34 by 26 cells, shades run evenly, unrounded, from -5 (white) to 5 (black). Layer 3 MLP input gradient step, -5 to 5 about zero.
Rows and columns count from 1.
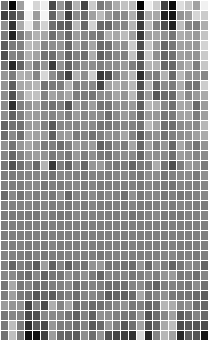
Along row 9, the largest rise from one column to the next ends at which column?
18
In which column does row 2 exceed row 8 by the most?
21
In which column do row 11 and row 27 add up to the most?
2
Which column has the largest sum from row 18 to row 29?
7
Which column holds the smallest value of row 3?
4
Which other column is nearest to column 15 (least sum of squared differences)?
16
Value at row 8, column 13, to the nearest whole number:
3
